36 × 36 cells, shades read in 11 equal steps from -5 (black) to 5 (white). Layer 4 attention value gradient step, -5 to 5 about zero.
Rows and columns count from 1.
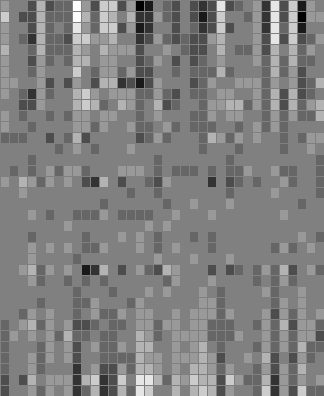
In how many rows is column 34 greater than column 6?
8
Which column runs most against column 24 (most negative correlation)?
12
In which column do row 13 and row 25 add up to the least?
10
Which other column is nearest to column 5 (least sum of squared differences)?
29
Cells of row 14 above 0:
3
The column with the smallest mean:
34
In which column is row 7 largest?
9
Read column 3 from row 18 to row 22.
1 0 0 0 0
